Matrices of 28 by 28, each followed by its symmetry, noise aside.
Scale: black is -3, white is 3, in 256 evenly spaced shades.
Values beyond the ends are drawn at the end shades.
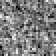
antisymmetric.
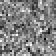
no symmetry.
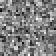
antisymmetric.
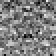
mirrored left to right.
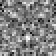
mirrored left to right.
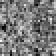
mirrored top to bottom.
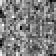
mirrored top to bottom.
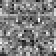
mirrored left to right.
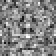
mirrored left to right.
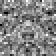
mirrored left to right.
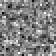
same after a half turn.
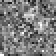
symmetric across the other diagonal.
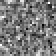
symmetric across the other diagonal.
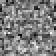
mirrored left to right.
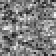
mirrored top to bottom.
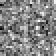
mirrored top to bottom.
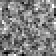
antisymmetric.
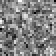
no symmetry.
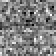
mirrored left to right.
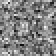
mirrored top to bottom.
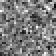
symmetric across the other diagonal.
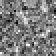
no symmetry.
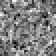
symmetric.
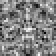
mirrored left to right.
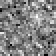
symmetric across the other diagonal.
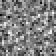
same after a half turn.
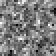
symmetric.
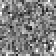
same after a half turn.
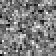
no symmetry.
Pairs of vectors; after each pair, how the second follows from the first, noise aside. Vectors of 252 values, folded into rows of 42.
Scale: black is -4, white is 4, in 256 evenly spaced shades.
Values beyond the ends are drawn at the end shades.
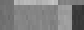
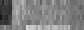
reversed.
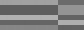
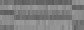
wrapped around, negated, shrunk.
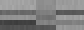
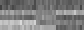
negated.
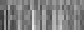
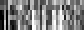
scaled up.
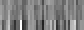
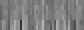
negated, shrunk.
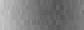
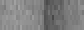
wrapped around, negated, shrunk.
